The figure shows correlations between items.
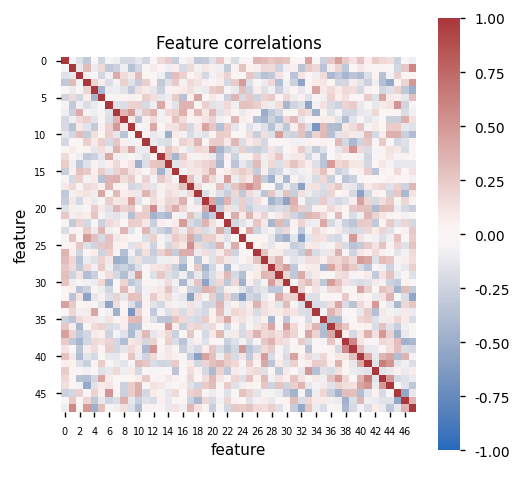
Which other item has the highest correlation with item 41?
43
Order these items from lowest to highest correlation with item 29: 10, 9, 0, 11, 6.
9, 11, 6, 0, 10
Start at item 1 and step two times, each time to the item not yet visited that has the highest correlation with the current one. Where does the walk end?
3
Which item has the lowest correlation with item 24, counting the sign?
32
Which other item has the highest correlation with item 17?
25
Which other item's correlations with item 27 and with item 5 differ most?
18
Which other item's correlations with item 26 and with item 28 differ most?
16
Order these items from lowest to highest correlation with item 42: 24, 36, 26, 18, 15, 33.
15, 36, 24, 18, 26, 33
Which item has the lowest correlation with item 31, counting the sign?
45
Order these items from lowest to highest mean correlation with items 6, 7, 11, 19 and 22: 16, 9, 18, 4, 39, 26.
39, 4, 18, 26, 9, 16
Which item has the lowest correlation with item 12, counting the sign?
21
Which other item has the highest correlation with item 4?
34
